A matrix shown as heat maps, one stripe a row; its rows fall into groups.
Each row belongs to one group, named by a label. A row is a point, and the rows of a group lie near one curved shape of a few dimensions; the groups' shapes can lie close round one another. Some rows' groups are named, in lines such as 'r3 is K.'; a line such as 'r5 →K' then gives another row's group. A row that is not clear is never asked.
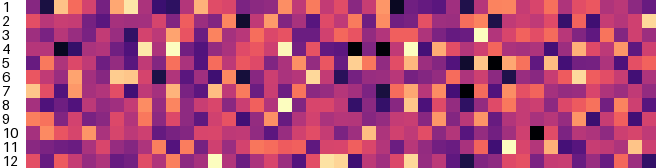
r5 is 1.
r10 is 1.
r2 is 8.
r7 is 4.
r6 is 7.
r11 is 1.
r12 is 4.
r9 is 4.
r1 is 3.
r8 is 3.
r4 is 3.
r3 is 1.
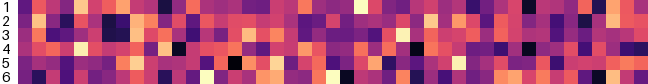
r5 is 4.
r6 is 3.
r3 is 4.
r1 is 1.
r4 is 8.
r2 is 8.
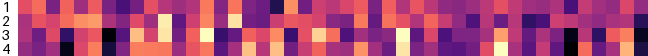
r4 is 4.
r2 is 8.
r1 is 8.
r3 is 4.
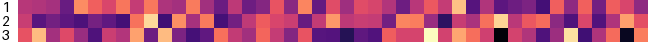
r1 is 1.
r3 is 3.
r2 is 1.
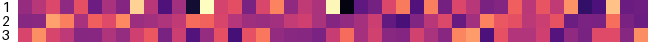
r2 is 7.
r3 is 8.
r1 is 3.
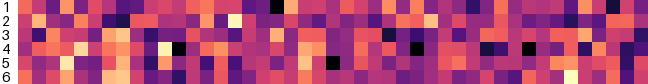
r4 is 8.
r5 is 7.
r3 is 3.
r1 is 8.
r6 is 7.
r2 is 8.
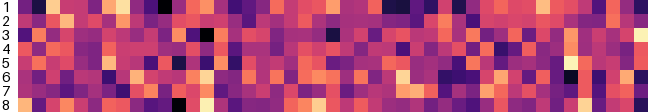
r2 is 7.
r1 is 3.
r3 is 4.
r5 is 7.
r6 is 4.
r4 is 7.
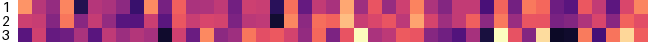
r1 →8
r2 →8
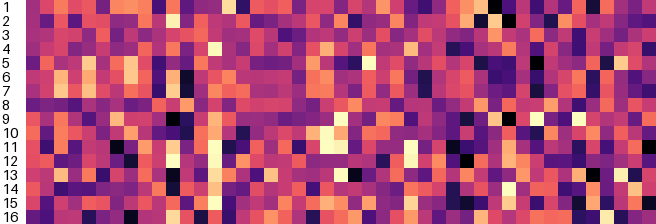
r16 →1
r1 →8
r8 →1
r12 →4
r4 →4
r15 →4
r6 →8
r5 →1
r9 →7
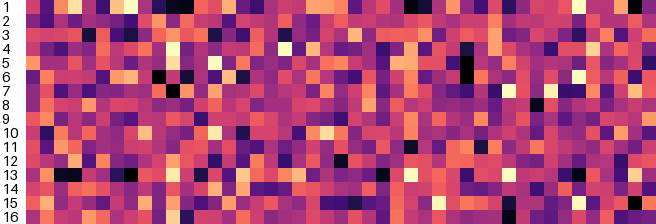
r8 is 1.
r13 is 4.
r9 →4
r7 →1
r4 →3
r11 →7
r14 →8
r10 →4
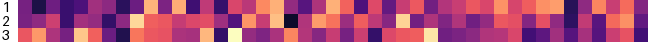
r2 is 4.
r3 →8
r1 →1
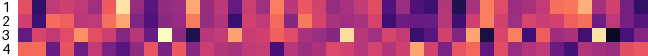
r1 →3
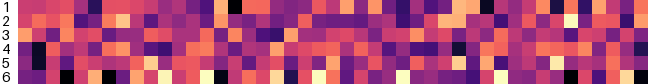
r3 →8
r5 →1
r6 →4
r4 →3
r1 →8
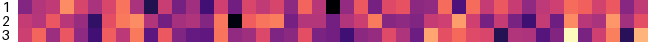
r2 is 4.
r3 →3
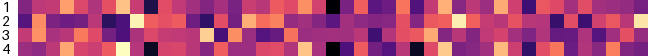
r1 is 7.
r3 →8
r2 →4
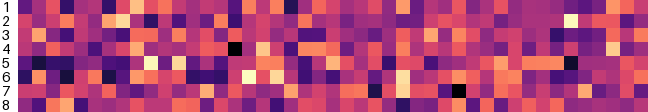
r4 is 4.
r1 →4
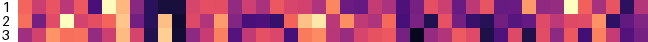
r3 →8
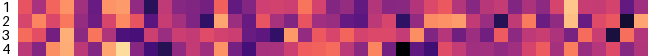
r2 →3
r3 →8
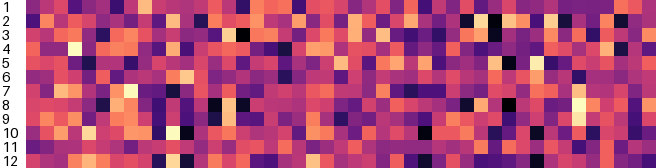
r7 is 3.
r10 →8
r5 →7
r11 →1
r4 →8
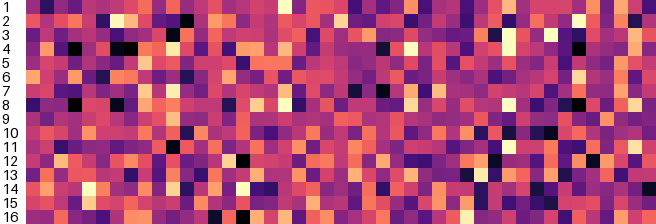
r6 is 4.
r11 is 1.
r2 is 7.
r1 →3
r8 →4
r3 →1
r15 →1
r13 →1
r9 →1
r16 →4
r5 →4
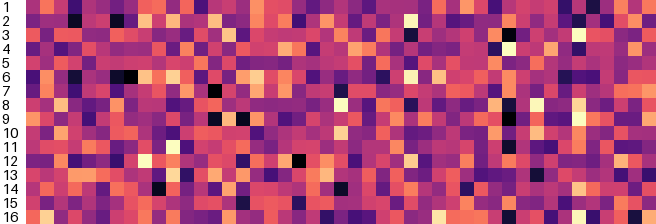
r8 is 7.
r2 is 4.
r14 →7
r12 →4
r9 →7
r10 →7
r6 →4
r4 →1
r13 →8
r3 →7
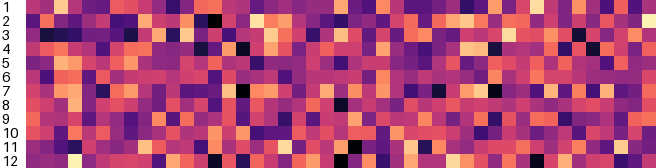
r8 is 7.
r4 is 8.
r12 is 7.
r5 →7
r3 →1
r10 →8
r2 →4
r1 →7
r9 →8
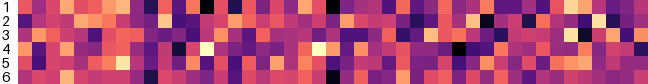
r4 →4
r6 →7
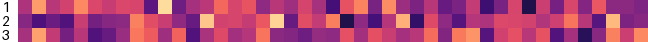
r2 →3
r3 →8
